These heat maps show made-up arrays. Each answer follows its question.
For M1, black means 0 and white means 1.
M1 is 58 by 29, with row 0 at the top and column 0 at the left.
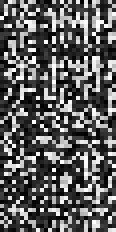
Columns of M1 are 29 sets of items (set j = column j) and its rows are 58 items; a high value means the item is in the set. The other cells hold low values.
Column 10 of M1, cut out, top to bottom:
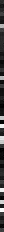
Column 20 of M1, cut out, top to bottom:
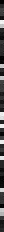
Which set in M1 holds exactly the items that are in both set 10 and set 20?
26
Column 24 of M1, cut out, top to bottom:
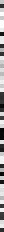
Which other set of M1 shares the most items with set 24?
13
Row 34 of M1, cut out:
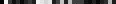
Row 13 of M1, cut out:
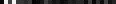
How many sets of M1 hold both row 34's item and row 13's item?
1
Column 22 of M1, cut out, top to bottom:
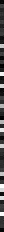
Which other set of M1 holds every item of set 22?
16
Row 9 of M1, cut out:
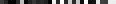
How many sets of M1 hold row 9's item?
9
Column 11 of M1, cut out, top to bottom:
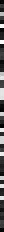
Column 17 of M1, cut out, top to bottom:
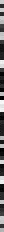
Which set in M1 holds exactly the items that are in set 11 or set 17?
27
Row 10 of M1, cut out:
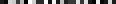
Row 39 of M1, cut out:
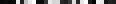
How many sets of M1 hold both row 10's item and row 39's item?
5
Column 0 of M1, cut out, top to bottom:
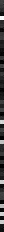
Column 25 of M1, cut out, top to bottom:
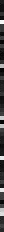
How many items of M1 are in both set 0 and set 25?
1
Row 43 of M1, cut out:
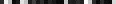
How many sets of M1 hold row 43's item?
8
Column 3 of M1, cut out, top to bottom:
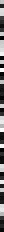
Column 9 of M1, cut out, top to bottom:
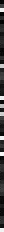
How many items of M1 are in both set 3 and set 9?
2
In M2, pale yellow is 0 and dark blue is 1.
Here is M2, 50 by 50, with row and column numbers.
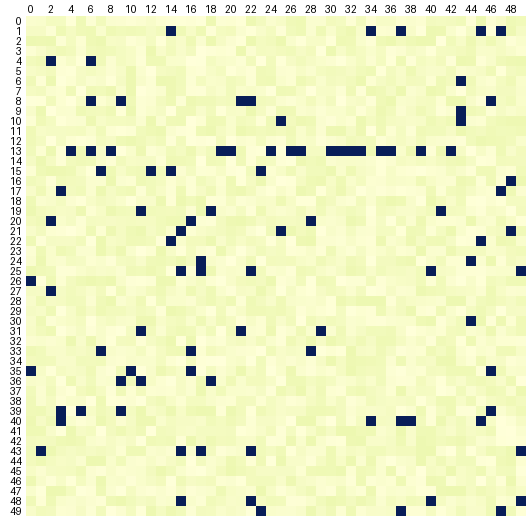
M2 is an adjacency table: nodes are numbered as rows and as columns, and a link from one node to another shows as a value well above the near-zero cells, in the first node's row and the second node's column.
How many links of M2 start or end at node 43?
8
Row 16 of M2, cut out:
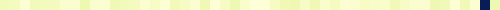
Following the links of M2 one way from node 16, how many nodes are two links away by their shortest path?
4
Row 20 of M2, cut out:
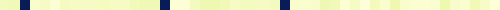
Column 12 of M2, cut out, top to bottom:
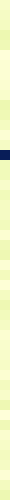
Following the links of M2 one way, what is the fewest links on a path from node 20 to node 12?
4
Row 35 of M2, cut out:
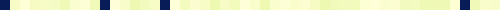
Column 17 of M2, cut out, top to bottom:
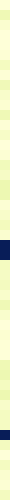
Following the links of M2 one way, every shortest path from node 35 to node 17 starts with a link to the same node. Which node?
node 10
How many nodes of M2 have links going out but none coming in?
1
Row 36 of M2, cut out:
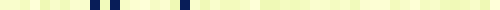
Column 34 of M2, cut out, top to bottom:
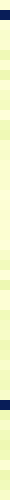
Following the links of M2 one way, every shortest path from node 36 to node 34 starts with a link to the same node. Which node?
node 9
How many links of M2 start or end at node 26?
2
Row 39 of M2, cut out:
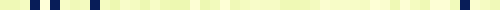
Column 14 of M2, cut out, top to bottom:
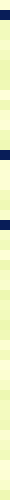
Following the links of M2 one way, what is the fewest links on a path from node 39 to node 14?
4
